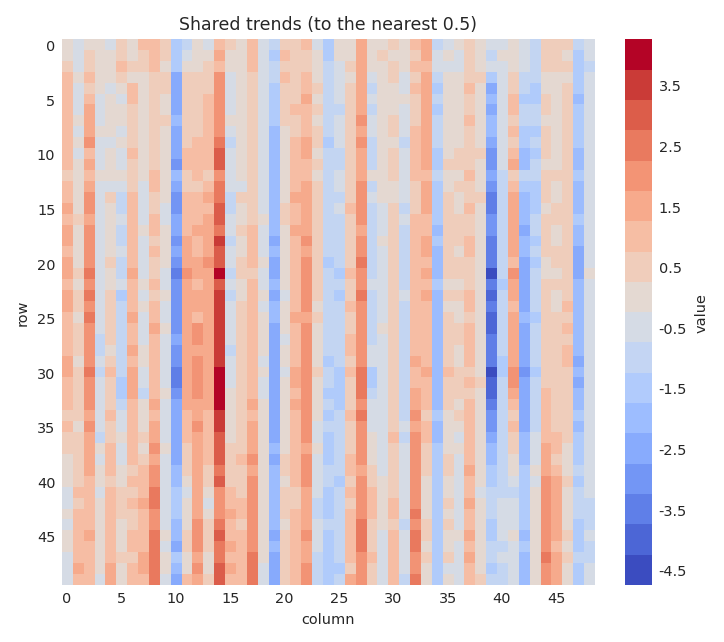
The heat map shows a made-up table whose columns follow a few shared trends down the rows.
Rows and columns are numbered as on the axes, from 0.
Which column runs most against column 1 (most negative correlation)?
33
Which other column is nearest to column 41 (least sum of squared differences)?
0
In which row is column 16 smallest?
13
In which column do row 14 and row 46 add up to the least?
10
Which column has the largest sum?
14
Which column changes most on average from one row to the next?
39
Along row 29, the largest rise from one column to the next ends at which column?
11
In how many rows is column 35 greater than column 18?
38
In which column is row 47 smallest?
19
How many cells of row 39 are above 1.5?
4
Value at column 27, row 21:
2
